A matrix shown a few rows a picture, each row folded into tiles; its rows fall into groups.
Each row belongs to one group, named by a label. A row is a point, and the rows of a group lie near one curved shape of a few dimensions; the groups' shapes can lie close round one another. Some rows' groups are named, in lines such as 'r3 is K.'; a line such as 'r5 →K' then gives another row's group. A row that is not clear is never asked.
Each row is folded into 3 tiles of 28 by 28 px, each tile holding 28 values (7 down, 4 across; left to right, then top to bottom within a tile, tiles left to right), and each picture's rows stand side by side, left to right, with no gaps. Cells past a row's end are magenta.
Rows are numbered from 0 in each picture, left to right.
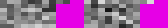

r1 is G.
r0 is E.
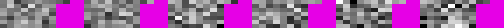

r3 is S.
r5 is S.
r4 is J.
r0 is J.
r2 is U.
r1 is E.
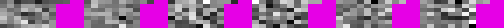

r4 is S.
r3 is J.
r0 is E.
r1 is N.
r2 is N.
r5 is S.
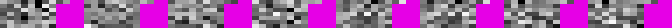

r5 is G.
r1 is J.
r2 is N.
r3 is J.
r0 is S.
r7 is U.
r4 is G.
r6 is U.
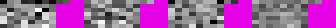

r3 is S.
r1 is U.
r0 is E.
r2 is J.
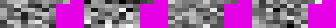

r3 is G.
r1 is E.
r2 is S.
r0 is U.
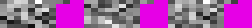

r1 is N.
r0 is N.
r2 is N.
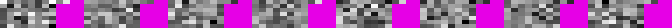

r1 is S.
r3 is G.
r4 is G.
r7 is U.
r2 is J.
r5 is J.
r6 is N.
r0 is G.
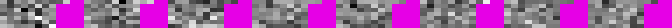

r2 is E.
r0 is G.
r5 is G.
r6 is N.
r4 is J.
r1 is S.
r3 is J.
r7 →J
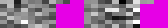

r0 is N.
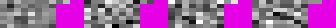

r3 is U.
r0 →G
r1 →J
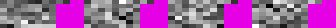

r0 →E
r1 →N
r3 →J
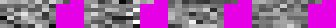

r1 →S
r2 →E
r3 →S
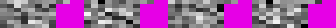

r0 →U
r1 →U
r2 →S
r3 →U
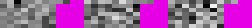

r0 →J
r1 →S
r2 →S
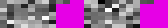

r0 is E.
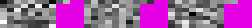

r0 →G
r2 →U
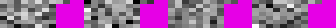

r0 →U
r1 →J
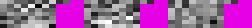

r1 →E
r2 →J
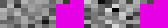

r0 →J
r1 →J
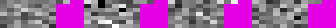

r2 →G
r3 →J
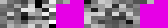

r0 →S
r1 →G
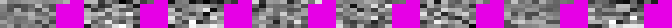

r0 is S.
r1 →N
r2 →E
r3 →G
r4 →J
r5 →U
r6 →E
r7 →E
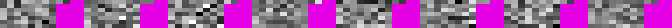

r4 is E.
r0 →J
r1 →J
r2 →N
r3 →G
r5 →S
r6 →U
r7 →N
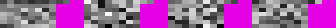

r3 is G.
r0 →E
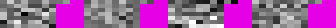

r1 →N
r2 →E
